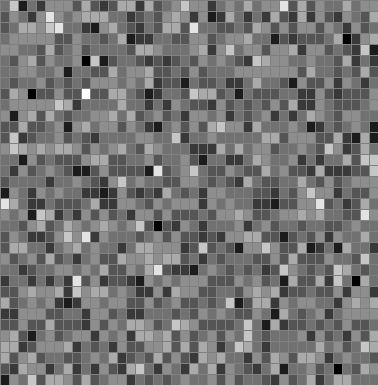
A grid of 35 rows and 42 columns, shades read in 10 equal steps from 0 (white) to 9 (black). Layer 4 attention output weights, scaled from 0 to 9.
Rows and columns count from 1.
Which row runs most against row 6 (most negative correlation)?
31
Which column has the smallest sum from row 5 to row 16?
29
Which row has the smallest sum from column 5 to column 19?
14
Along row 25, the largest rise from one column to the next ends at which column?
19
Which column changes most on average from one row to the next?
10
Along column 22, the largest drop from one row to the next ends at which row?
3
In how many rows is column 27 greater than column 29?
15
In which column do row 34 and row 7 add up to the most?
38
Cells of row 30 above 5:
22
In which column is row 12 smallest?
25
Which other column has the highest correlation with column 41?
33
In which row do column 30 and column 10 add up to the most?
30
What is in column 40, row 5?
7
